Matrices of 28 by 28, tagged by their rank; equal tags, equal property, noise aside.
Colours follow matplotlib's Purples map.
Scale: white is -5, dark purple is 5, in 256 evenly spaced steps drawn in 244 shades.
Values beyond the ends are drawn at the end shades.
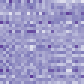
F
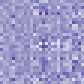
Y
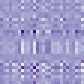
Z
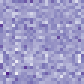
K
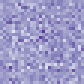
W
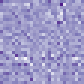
K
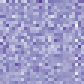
K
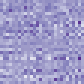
Y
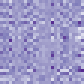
F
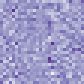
W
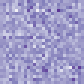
W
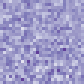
W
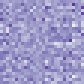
K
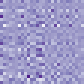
F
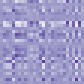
Z
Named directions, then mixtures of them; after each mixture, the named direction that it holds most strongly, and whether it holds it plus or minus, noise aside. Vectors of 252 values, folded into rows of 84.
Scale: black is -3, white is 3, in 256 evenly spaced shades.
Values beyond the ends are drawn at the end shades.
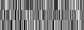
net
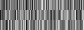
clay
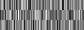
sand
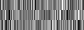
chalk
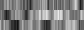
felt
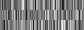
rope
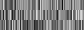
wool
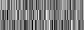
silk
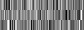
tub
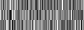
wool, minus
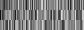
clay, plus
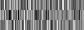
sand, minus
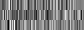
tub, minus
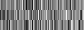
silk, plus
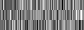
wool, plus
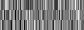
net, plus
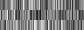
wool, minus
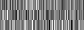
silk, minus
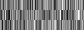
chalk, plus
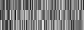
clay, plus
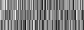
clay, minus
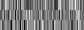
net, plus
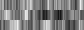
felt, minus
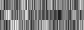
felt, minus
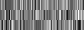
chalk, plus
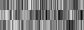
felt, minus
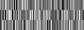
sand, plus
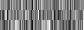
silk, plus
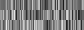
wool, minus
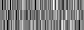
rope, plus
